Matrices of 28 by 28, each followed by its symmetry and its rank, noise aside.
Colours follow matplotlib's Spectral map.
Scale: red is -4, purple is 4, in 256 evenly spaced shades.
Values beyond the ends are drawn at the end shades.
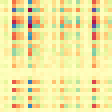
no symmetry, rank one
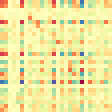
symmetric, rank one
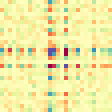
symmetric, rank one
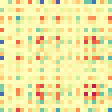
symmetric, rank two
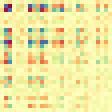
symmetric, rank one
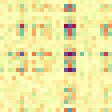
no symmetry, rank one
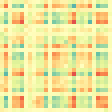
symmetric, rank one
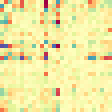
antisymmetric, rank two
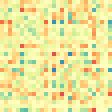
symmetric, rank three
